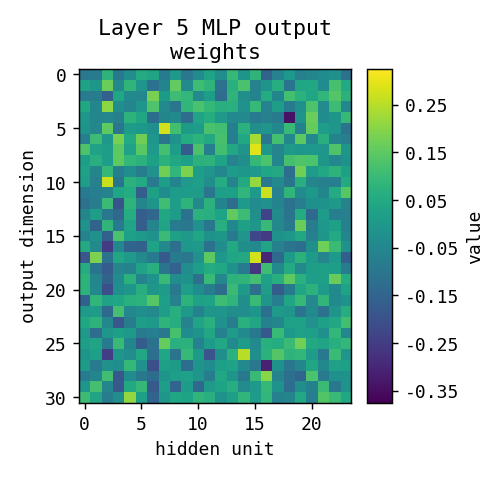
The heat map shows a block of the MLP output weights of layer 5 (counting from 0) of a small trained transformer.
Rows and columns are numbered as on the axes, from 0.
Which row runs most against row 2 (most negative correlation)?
10
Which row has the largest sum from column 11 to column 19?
19
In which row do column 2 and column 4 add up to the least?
16
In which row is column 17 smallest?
20
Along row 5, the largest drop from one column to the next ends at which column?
3
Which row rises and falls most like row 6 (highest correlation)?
17
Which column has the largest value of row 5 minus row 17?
7
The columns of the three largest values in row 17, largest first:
15, 1, 11
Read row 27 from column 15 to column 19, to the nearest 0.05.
-0.1 -0.3 0 -0.1 -0.05
